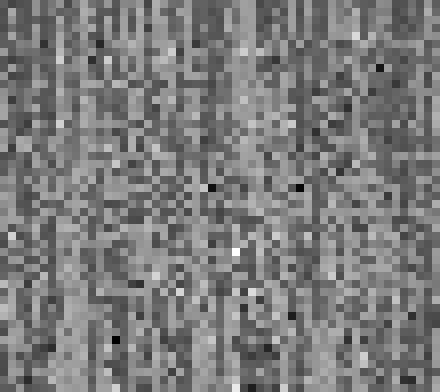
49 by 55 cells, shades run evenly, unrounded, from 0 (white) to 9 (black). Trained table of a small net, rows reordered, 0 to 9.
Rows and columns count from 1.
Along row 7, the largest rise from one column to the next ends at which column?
23
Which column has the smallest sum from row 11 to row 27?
32
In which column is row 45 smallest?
46
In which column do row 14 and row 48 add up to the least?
30
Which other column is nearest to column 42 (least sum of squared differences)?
10
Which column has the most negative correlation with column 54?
36
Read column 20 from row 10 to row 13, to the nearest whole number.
5 6 6 3
